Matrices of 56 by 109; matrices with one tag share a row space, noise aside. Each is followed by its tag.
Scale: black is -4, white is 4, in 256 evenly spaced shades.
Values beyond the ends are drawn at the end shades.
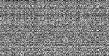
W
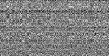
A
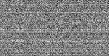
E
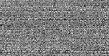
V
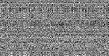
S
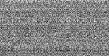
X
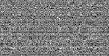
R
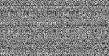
X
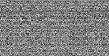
A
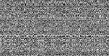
W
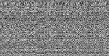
W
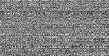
V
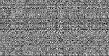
E
